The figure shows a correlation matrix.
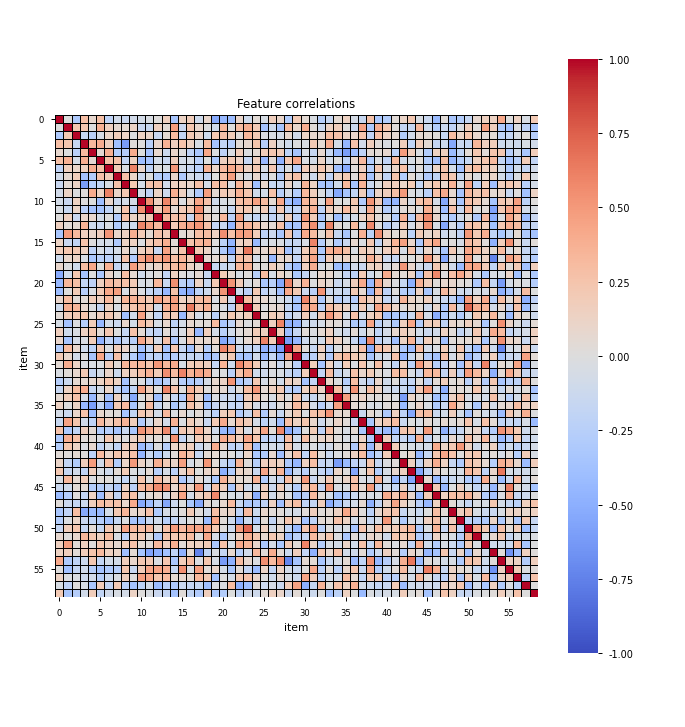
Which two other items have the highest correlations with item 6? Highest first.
9, 14
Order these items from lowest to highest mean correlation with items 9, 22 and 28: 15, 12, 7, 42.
15, 7, 42, 12
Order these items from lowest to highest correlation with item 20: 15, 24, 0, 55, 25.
0, 25, 15, 55, 24
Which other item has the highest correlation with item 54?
43
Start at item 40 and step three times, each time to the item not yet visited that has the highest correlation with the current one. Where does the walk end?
46
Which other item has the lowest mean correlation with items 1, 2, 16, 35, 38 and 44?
47
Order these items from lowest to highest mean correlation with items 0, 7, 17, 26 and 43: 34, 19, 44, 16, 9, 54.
44, 19, 9, 34, 16, 54
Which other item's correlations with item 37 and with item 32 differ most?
8
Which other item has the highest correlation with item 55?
45
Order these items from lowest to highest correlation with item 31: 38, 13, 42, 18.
38, 42, 18, 13
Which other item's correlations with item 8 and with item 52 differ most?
3
